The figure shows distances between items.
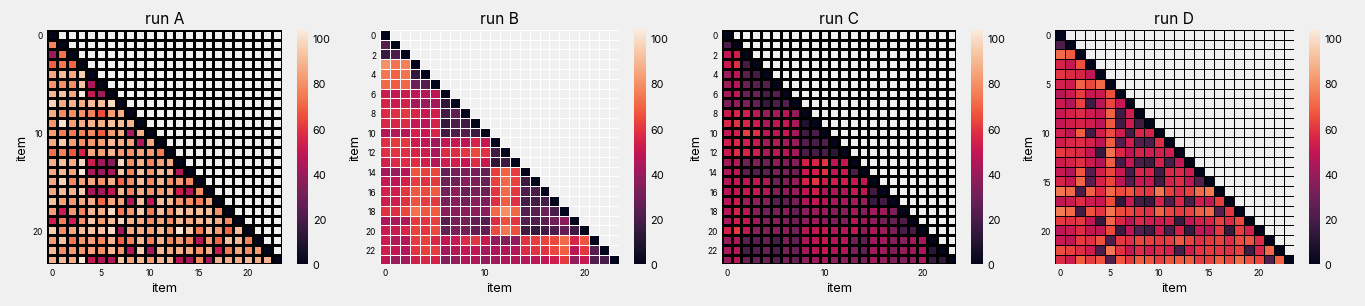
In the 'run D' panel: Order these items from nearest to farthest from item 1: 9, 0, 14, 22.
0, 14, 9, 22
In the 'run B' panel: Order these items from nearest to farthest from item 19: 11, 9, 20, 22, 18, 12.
20, 9, 18, 22, 11, 12
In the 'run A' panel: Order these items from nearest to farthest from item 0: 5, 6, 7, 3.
3, 5, 6, 7
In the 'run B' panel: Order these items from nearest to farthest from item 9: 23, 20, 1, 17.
20, 17, 23, 1
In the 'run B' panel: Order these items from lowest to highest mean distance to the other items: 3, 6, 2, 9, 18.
6, 9, 18, 2, 3
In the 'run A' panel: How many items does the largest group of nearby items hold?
7
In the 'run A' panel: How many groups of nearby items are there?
8
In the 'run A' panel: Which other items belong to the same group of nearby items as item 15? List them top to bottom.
21
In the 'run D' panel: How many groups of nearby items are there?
6
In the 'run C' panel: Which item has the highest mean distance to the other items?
1
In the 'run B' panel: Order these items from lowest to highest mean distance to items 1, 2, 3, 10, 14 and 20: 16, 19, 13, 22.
19, 16, 22, 13
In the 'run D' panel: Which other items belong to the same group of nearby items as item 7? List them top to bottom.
3, 10, 14, 15
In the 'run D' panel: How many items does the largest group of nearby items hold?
7
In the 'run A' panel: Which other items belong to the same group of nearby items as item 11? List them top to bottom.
9
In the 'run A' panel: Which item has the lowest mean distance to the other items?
5
